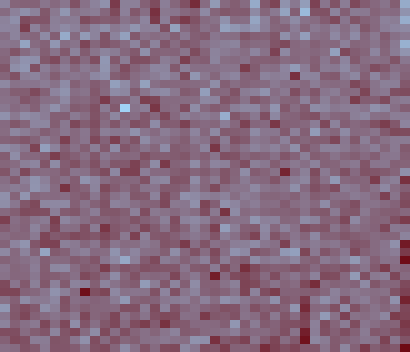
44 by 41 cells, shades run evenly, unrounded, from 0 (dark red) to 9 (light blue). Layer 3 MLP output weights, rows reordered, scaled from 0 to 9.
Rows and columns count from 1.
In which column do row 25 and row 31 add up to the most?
3
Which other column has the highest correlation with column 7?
31
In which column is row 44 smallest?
41
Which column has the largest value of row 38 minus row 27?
23
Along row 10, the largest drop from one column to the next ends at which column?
30
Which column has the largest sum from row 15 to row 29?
20
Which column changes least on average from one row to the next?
37
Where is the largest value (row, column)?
14, 13
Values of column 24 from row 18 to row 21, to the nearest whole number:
3 4 3 4
